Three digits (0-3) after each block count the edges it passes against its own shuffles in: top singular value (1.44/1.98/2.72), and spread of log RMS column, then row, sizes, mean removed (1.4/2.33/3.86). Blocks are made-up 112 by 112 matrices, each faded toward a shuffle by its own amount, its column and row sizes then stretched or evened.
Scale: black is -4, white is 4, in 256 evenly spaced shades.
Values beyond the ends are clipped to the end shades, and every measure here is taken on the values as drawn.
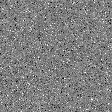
0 0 0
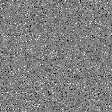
1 0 1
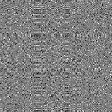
3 1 1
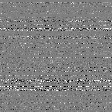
2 0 3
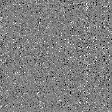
0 2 1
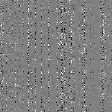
1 3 1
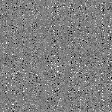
0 2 1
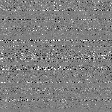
1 0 3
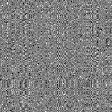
3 2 0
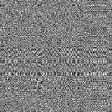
3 1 2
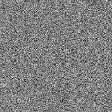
2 1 1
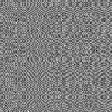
3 2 0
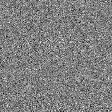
1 0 1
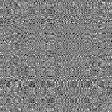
3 0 2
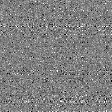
2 1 2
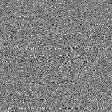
2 0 2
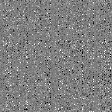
1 2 1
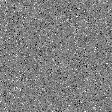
0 1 0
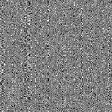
2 2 0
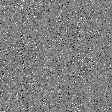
0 1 0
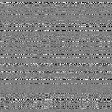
3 0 3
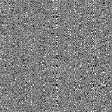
2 2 0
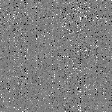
0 2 1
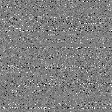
1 0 2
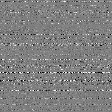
1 0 3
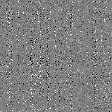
1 2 1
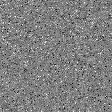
1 0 0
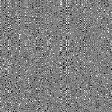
3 2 0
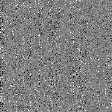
1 2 0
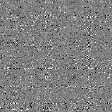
2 1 2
